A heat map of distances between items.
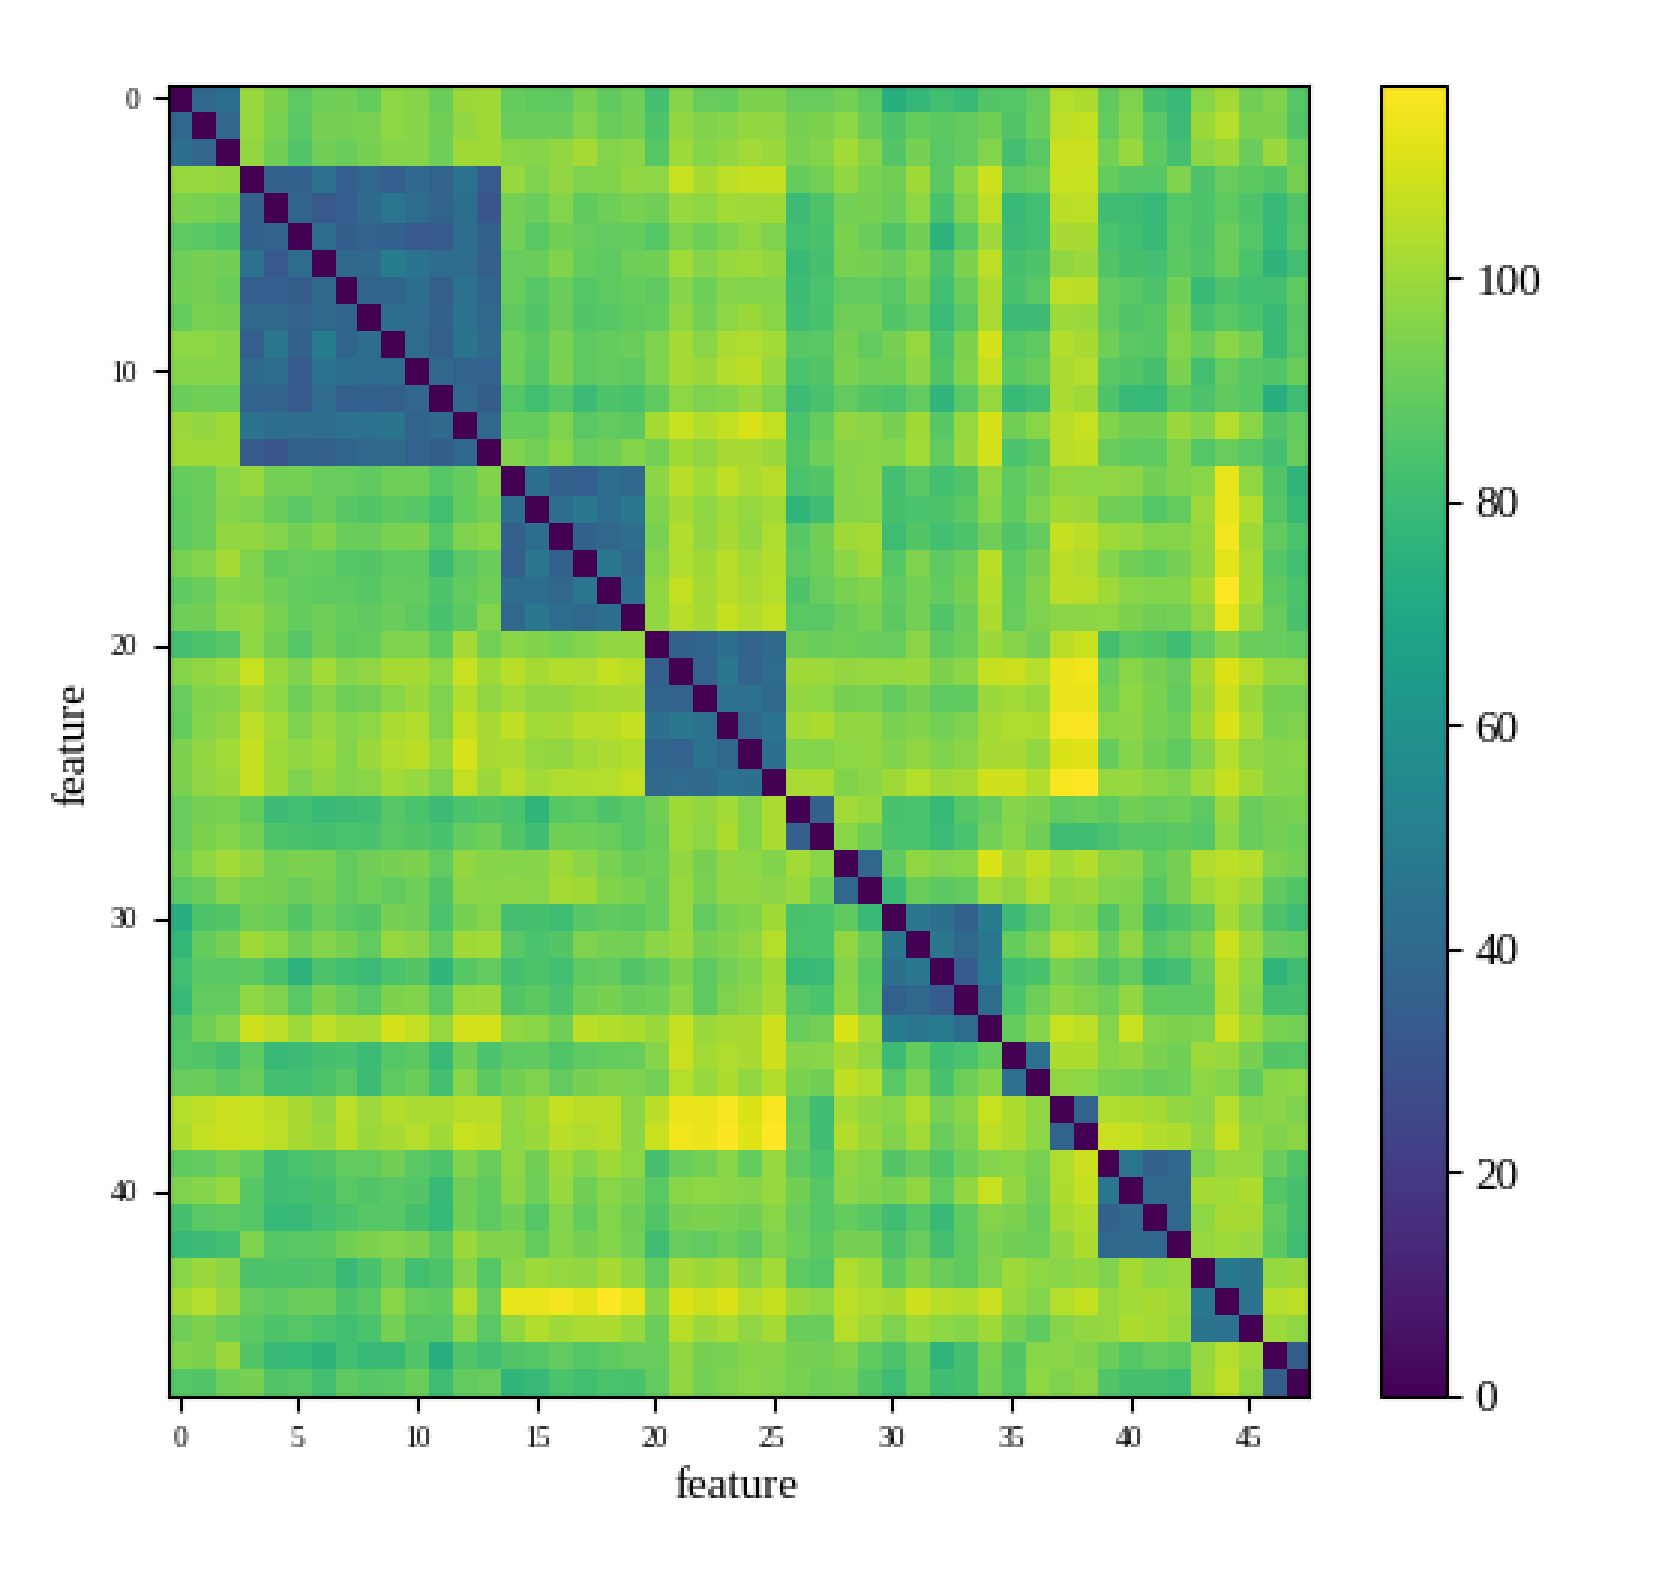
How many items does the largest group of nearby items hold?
11
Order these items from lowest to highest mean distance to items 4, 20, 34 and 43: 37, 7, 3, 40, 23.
7, 3, 23, 40, 37
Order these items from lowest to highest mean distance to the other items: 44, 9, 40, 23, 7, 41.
7, 9, 41, 40, 23, 44
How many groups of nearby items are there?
12
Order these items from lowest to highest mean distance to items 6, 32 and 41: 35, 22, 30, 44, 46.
30, 46, 35, 22, 44
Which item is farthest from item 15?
44
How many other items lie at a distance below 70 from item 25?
5
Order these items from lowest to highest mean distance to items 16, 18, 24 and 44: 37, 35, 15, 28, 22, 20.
15, 20, 22, 35, 28, 37
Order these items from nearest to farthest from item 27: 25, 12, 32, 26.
26, 32, 12, 25
